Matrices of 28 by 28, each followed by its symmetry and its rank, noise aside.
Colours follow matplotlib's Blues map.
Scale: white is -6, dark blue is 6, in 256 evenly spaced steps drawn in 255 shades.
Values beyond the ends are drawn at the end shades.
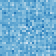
antisymmetric, rank eight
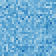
symmetric, rank seven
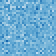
no symmetry, rank six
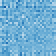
no symmetry, rank seven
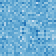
no symmetry, rank seven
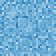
symmetric, rank eight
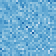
symmetric, rank seven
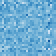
no symmetry, rank six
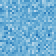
no symmetry, rank seven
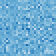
no symmetry, rank seven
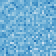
symmetric, rank eight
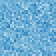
antisymmetric, rank eight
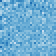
no symmetry, rank seven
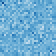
symmetric, rank eight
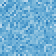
symmetric, rank eight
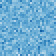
no symmetry, rank eight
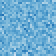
no symmetry, rank seven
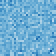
symmetric, rank eight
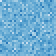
symmetric, rank eight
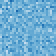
antisymmetric, rank six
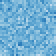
symmetric, rank seven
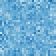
antisymmetric, rank six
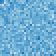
symmetric, rank seven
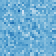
antisymmetric, rank six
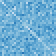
symmetric, rank eight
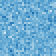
no symmetry, rank seven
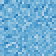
symmetric, rank six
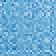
antisymmetric, rank six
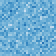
symmetric, rank seven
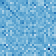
symmetric, rank six
